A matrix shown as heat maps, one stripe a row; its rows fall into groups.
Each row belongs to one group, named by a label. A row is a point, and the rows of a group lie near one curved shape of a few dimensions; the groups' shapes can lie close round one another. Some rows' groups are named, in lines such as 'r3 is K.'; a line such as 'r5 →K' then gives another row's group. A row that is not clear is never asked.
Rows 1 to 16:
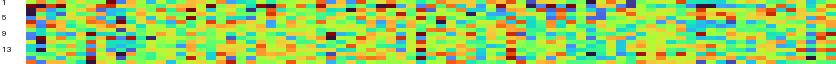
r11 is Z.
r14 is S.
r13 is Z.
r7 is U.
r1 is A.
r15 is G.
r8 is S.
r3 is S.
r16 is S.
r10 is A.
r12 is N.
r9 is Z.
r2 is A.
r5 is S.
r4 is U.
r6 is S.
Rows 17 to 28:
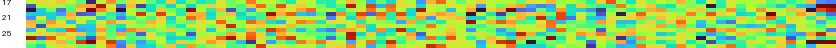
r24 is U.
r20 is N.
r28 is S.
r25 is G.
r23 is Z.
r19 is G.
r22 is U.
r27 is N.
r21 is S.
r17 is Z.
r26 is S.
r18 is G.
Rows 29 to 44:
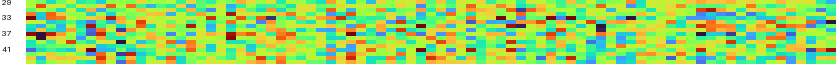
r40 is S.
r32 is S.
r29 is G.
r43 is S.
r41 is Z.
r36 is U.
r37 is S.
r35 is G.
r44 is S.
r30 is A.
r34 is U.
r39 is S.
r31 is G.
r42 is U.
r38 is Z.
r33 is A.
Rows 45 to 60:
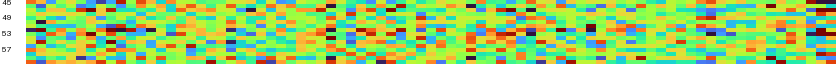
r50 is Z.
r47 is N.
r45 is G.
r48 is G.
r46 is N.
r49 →G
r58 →G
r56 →S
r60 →S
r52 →A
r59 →N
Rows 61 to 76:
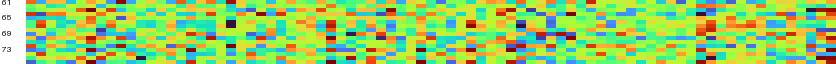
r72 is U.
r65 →G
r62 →G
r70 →S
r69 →S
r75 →G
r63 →N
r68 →G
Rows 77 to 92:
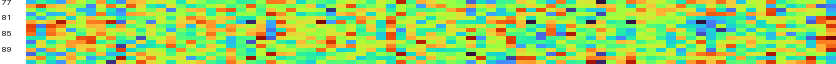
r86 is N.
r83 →S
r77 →U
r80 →U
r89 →S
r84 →U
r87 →S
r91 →G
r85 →S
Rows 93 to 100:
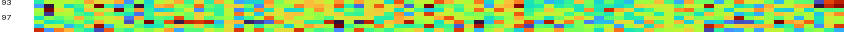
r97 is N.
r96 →Z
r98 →N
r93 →N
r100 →S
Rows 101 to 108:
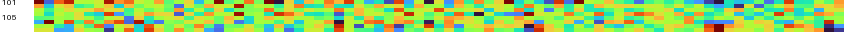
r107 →G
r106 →A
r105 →S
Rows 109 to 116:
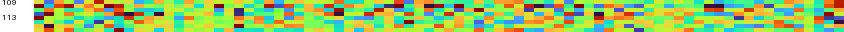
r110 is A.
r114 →U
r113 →U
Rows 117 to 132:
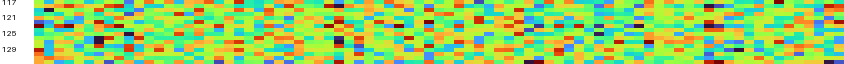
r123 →A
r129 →U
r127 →S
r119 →Z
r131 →A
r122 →Z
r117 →N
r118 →A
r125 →S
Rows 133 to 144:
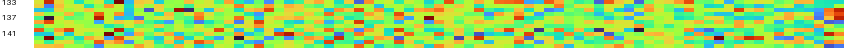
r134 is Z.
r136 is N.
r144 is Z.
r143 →N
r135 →N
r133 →A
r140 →A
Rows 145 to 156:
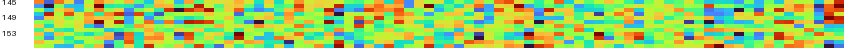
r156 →G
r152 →G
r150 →N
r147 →N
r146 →Z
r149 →G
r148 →A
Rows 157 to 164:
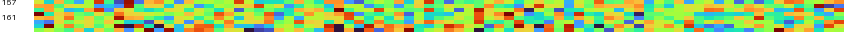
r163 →A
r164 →N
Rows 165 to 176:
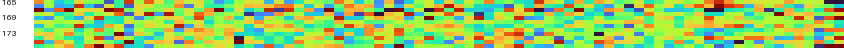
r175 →U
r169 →Z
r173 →A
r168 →N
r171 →N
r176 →N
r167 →A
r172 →N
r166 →N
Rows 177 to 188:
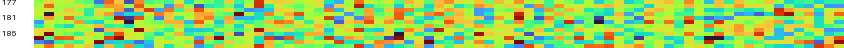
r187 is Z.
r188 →G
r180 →Z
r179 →N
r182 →S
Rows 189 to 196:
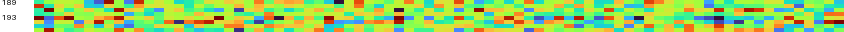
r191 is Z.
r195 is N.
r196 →Z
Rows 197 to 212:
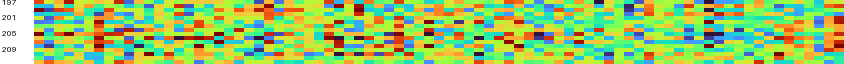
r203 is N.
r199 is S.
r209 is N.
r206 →N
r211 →N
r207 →S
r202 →Z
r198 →N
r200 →N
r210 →N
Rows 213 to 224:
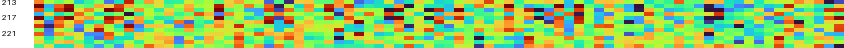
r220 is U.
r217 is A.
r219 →U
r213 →U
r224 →U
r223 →S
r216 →S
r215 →A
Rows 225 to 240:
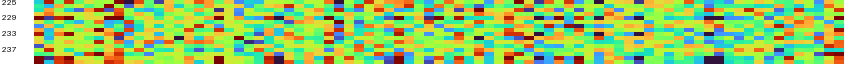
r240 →A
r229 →A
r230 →U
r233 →A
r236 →G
